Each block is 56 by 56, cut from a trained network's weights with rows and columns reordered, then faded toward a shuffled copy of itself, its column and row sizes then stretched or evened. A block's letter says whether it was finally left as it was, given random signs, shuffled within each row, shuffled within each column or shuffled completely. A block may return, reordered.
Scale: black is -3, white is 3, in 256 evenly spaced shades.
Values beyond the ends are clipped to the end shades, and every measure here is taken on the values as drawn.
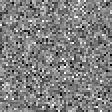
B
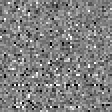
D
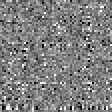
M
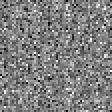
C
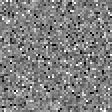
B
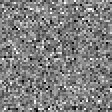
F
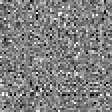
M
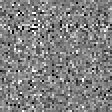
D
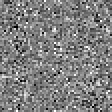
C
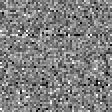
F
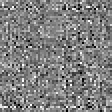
M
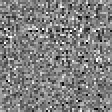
D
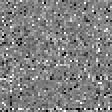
D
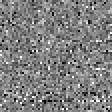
F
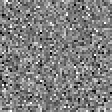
C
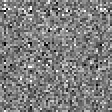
D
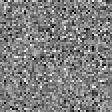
D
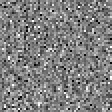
C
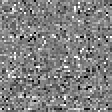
D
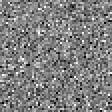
B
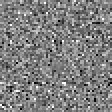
F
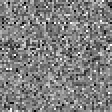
F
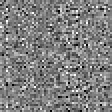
M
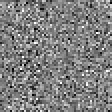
C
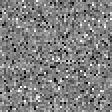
B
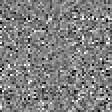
M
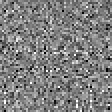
M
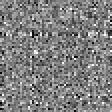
M
